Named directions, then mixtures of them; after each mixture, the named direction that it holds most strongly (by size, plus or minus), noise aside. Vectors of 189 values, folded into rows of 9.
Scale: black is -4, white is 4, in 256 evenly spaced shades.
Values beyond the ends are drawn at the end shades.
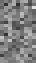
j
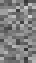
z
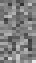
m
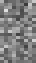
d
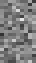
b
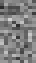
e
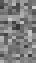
j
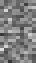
d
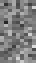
j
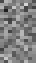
d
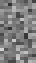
b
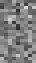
z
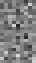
z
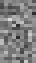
e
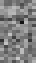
e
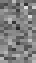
z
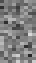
e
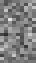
d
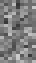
j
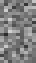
d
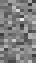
b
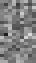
j
